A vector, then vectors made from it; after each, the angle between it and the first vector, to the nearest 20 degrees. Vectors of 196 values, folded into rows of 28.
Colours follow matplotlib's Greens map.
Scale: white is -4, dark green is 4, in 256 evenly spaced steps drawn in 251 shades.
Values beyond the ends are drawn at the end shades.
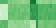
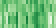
80 degrees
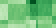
40 degrees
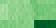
80 degrees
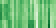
120 degrees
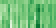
60 degrees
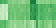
20 degrees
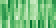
120 degrees
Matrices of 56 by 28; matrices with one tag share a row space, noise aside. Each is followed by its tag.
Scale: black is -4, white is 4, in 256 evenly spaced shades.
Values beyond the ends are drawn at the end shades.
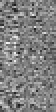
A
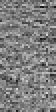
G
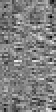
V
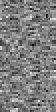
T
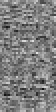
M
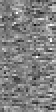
V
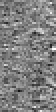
V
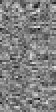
T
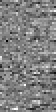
T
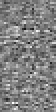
M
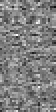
T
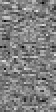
M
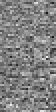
G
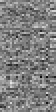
G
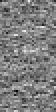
M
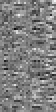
V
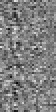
A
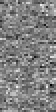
G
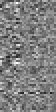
A
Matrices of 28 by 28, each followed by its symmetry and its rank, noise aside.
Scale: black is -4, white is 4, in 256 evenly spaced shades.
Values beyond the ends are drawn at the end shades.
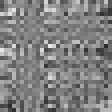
no symmetry, rank three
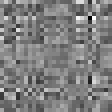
no symmetry, rank three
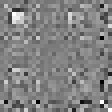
symmetric, rank three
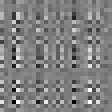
no symmetry, rank one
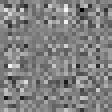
no symmetry, rank three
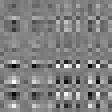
no symmetry, rank one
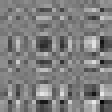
symmetric, rank one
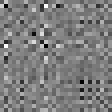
symmetric, rank three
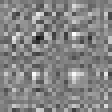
symmetric, rank three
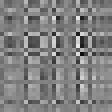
no symmetry, rank one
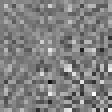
symmetric, rank three
